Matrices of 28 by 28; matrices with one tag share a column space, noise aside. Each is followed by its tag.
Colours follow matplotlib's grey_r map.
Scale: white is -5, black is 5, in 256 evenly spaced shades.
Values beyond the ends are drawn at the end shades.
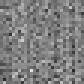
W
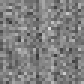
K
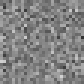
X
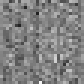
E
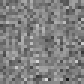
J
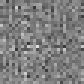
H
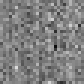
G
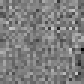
K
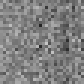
H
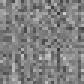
E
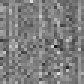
H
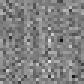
W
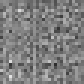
X
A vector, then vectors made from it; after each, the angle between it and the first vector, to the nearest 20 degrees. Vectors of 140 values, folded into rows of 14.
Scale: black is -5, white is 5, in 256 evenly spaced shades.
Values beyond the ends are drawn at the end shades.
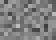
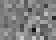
80 degrees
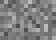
160 degrees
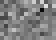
120 degrees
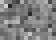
80 degrees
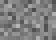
20 degrees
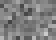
80 degrees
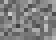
160 degrees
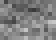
60 degrees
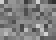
60 degrees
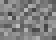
20 degrees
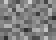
120 degrees
